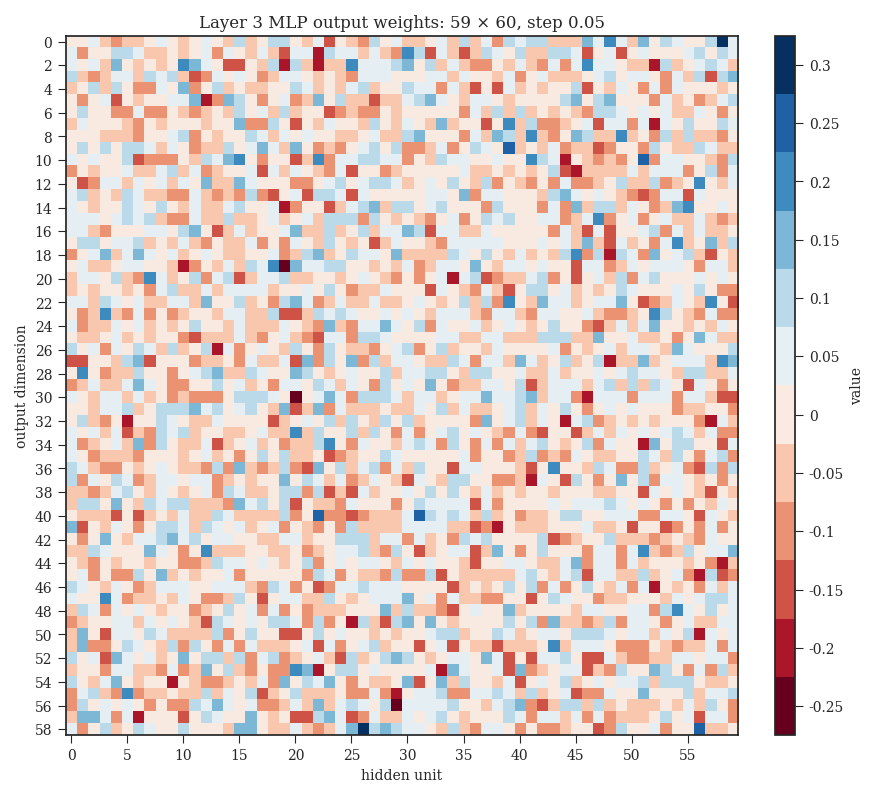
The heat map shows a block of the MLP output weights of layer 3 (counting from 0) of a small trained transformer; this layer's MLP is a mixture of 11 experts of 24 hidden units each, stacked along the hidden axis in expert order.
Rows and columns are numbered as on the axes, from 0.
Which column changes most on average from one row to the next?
20
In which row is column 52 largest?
23
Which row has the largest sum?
28
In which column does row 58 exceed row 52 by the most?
26
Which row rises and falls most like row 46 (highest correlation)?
7
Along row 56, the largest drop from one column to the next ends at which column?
29
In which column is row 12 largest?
56
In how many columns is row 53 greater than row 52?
24
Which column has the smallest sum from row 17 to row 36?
48
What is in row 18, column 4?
-0.05
